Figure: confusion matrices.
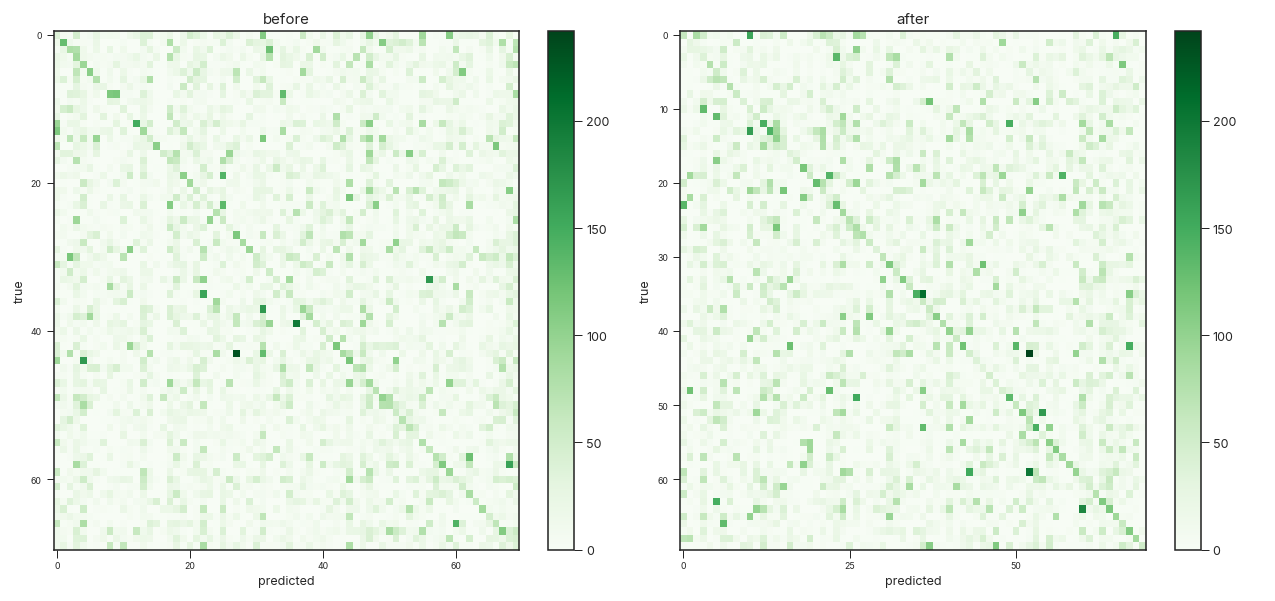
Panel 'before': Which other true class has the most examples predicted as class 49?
1
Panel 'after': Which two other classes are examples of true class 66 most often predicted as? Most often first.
6, 51
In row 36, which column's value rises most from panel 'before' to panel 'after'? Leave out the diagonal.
59
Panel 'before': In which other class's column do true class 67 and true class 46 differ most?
50
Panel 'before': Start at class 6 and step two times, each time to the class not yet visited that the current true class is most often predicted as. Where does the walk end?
31
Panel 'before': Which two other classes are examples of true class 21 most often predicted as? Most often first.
68, 47
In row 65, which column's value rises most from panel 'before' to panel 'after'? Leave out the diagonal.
10
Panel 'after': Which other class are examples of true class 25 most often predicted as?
38
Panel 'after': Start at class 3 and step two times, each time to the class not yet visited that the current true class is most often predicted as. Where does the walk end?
0
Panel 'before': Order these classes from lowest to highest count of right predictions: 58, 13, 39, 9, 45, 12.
9, 39, 45, 13, 58, 12
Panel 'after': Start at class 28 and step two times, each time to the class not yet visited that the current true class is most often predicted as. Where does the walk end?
52
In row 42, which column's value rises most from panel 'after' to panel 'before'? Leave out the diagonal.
11
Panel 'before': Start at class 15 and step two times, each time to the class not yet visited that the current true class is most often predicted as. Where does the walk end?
60
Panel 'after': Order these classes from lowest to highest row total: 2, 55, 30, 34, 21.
30, 2, 34, 55, 21
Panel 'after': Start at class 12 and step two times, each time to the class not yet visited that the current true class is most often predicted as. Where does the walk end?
26
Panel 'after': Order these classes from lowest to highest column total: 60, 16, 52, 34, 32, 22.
16, 34, 22, 32, 52, 60
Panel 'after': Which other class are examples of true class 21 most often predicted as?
15
